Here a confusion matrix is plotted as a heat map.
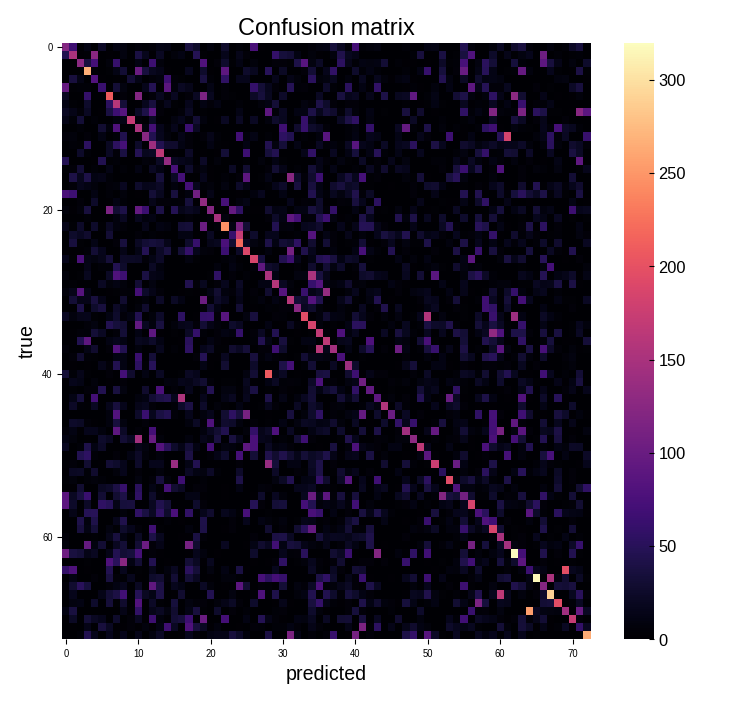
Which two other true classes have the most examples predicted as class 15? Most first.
51, 57
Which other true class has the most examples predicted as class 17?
61
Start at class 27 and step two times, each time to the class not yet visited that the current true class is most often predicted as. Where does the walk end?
60
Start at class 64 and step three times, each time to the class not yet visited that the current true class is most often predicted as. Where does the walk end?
41
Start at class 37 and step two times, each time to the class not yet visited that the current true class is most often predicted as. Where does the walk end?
59
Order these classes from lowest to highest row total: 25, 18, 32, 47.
32, 18, 25, 47
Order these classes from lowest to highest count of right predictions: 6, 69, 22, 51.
69, 51, 6, 22
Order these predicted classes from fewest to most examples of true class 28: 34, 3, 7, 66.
3, 66, 7, 34
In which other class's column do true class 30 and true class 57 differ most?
36
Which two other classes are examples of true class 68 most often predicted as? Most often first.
57, 10
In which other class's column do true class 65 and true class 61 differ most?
67
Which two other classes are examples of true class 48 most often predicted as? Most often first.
10, 12
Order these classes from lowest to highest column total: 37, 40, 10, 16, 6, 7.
16, 37, 6, 40, 7, 10
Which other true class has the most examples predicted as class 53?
43
